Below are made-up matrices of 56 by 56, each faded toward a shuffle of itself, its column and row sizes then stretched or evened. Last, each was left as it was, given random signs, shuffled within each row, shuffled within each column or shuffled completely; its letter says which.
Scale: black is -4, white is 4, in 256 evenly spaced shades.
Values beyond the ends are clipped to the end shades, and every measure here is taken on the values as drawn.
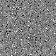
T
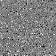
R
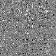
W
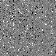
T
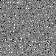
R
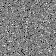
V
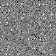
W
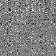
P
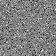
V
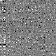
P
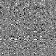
P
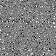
R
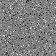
V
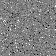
V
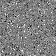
V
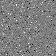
V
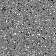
V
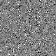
T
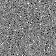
V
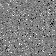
V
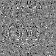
P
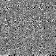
W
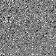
W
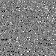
R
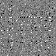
P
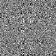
P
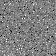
V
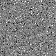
V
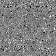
R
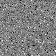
V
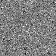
V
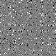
P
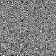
P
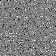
R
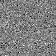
R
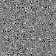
W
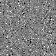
T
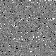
R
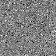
R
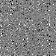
W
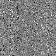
T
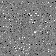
R
